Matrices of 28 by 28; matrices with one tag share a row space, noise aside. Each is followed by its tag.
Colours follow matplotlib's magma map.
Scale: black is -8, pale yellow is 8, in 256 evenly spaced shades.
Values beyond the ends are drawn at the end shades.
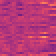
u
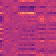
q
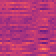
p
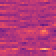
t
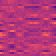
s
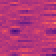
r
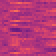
r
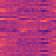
t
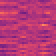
t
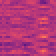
p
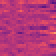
u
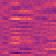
r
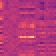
q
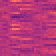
r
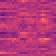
t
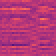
p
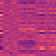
q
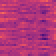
t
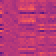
q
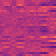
u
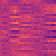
r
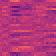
r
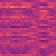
p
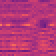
p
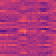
t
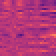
u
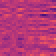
u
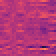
u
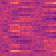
r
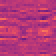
t
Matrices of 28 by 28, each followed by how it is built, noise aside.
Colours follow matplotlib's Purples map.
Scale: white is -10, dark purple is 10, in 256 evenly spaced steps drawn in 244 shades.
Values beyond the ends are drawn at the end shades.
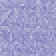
blocks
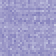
blocks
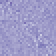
banded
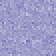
uneven rows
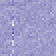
uneven columns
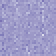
uneven columns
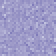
uneven columns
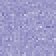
uneven rows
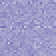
uneven rows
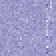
uneven columns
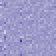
uneven columns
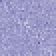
banded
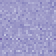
uneven rows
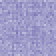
blocks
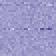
uneven rows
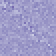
banded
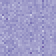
uneven columns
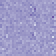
uneven columns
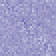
banded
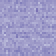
blocks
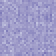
blocks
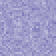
blocks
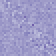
banded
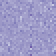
uneven columns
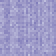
blocks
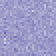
uneven columns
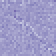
banded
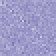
banded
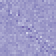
banded
